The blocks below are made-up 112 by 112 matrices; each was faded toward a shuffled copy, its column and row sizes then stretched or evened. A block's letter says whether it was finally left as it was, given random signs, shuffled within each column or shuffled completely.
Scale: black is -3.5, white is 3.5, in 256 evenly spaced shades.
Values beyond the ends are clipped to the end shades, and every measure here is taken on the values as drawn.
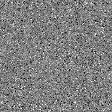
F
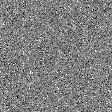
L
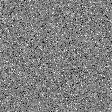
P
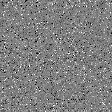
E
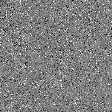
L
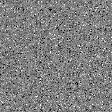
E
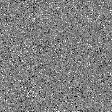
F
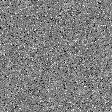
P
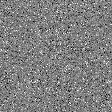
L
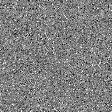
F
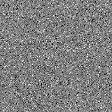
E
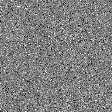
F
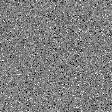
F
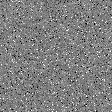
P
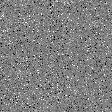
L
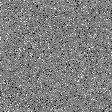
P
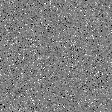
L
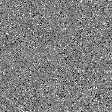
E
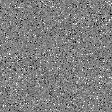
E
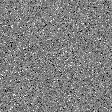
P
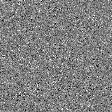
F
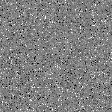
F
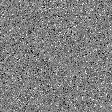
P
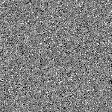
F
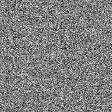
E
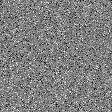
P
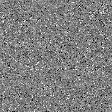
F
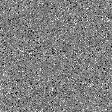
F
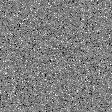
P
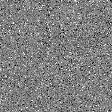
F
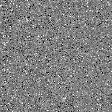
E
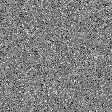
P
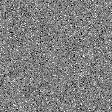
L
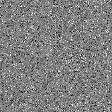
E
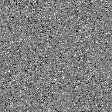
F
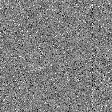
L
